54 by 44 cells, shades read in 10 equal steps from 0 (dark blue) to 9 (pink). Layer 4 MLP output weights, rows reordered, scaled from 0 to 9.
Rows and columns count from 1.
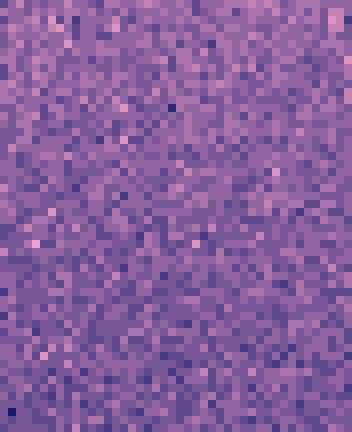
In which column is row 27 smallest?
38
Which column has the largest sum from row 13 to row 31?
35
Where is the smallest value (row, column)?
52, 2
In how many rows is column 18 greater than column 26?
17
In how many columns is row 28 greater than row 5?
9
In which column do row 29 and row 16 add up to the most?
4
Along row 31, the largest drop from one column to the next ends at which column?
6
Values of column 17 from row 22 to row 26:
6 4 5 5 5
